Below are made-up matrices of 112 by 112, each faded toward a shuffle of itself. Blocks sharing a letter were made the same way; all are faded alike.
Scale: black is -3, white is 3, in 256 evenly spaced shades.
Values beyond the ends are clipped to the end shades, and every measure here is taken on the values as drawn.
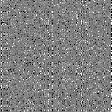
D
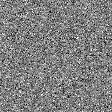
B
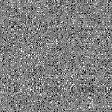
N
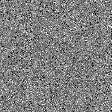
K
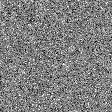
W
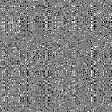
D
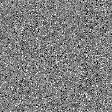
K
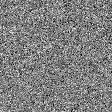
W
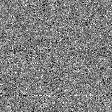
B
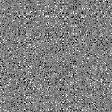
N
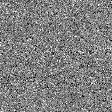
B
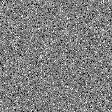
K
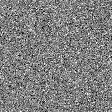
W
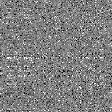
N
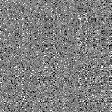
N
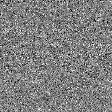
B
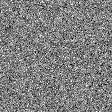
W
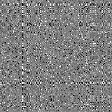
D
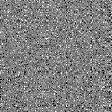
N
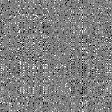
D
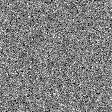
W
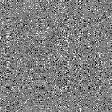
N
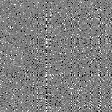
D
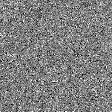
B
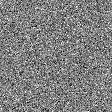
W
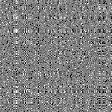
D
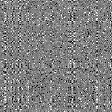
D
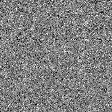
B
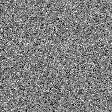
B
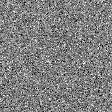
B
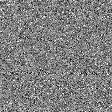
B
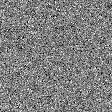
W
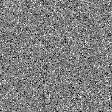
K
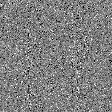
K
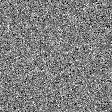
W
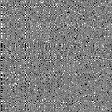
D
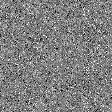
K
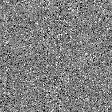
K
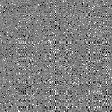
D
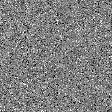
K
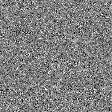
B
